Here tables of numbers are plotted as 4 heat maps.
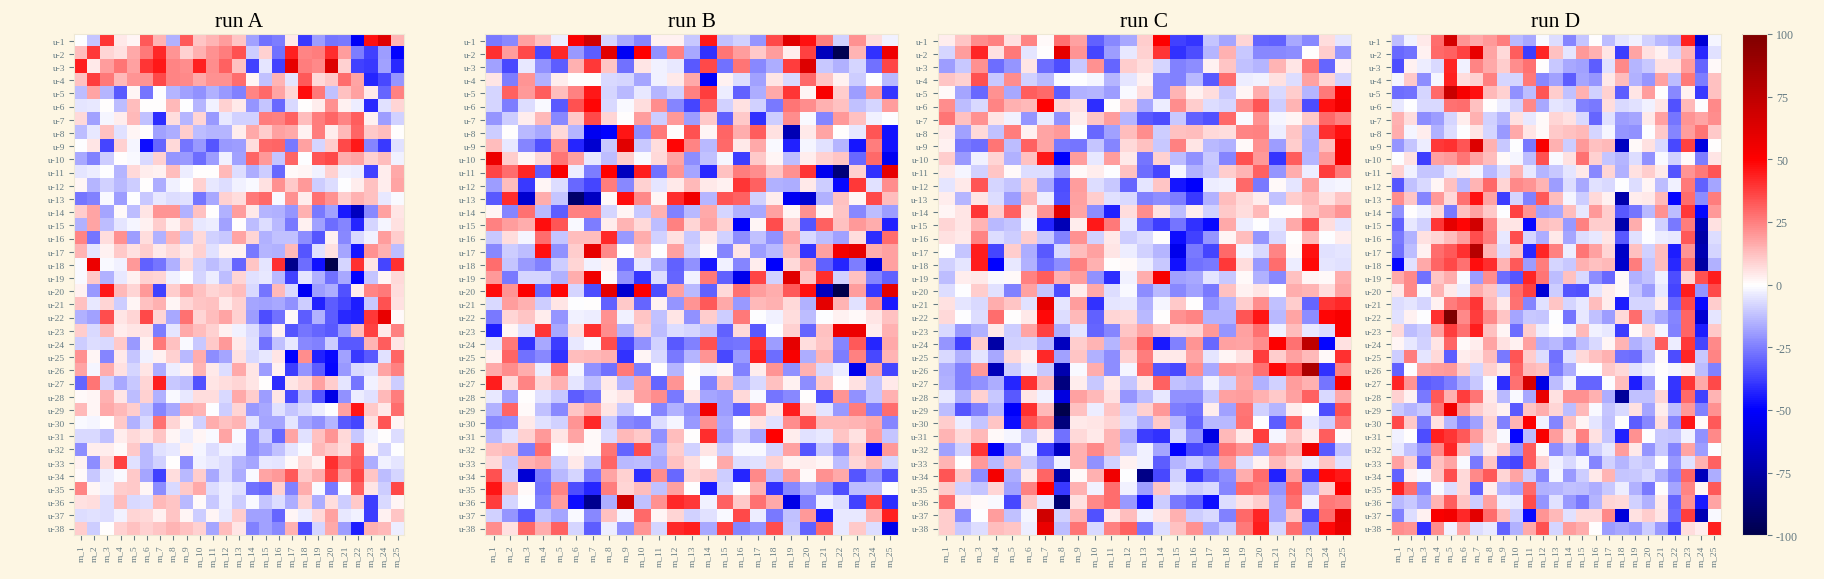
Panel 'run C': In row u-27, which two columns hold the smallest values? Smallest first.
m_8, m_5
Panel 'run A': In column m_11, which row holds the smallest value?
u-9
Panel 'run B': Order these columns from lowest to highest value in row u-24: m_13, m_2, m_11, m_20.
m_13, m_11, m_20, m_2
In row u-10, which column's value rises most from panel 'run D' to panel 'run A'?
m_20
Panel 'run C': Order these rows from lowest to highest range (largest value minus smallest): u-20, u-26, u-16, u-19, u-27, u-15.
u-20, u-16, u-19, u-15, u-27, u-26
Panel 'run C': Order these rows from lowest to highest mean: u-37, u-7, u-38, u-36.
u-36, u-7, u-37, u-38
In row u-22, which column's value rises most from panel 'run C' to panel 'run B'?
m_10
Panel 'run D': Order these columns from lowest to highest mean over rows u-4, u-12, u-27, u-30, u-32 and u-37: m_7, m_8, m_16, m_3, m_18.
m_3, m_16, m_18, m_7, m_8
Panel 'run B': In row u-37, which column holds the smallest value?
m_21
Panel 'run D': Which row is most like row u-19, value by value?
u-33
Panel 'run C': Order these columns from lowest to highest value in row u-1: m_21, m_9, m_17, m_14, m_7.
m_21, m_17, m_7, m_9, m_14
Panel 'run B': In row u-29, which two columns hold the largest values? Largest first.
m_14, m_19
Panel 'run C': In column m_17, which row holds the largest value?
u-23
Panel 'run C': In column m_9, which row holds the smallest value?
u-9
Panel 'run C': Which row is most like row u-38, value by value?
u-22
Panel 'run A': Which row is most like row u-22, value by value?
u-1
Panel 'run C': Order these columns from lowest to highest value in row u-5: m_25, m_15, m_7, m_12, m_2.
m_2, m_12, m_15, m_7, m_25
